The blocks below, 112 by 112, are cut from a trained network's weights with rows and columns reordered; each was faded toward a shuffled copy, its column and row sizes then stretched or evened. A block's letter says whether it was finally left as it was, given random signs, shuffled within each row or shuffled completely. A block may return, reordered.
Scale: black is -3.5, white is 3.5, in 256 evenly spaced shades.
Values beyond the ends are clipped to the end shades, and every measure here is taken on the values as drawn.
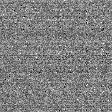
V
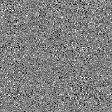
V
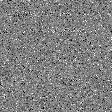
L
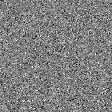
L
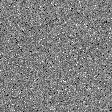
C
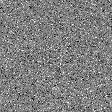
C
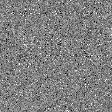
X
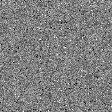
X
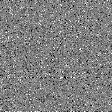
V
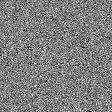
L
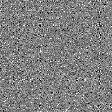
V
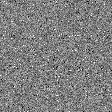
L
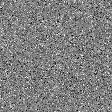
C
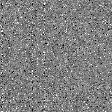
X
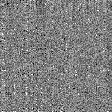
V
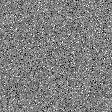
C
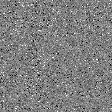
X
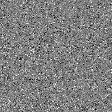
V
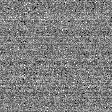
V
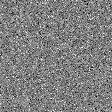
C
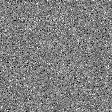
L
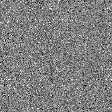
X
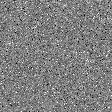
C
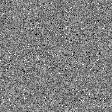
X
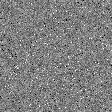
C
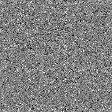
X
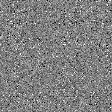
X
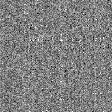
V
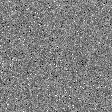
C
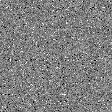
L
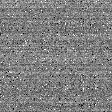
V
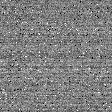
L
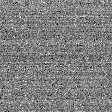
L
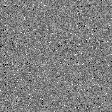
X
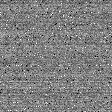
L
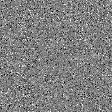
X
